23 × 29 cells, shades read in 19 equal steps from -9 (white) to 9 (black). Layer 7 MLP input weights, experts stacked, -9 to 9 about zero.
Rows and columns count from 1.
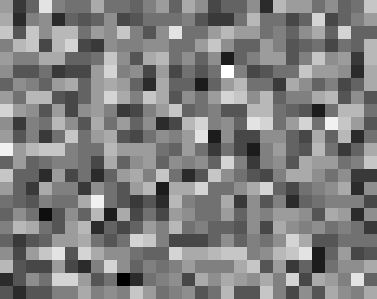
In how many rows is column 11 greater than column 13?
14
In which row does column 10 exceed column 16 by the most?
22
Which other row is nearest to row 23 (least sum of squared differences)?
13
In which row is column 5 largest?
2
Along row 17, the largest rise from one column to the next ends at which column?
9
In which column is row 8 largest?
6
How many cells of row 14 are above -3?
23
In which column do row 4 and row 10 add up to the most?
7
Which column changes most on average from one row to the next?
4
